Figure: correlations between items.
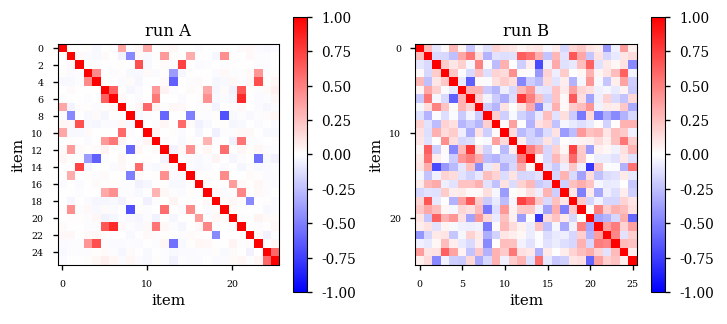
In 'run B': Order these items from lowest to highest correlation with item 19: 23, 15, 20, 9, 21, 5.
15, 9, 20, 5, 23, 21
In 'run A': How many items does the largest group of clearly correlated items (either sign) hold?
5
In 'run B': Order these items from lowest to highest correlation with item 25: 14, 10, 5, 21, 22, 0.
5, 10, 0, 22, 21, 14
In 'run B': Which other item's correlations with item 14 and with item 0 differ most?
20
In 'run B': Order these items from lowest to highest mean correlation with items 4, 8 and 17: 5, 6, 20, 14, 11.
6, 14, 5, 11, 20
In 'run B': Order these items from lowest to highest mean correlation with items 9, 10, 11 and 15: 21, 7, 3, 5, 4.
5, 7, 21, 4, 3
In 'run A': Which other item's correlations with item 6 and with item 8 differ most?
21
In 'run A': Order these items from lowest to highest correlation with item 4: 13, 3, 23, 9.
13, 9, 3, 23
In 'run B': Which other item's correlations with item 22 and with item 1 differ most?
18
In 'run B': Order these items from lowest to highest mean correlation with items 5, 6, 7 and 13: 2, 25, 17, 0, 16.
25, 0, 17, 2, 16
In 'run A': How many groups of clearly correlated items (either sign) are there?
8
